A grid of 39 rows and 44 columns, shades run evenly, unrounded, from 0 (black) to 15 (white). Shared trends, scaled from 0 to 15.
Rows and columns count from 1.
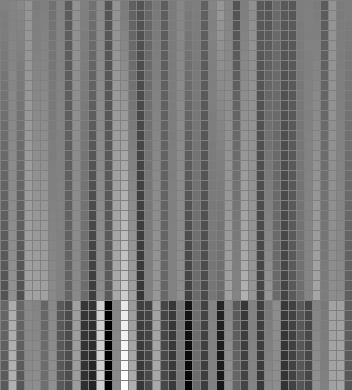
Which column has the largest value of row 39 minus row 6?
16
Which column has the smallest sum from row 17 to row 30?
18
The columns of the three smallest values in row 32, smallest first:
14, 24, 28
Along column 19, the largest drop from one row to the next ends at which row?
31
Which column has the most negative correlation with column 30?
27
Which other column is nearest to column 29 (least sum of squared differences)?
40
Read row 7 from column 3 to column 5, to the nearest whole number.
7 9 8
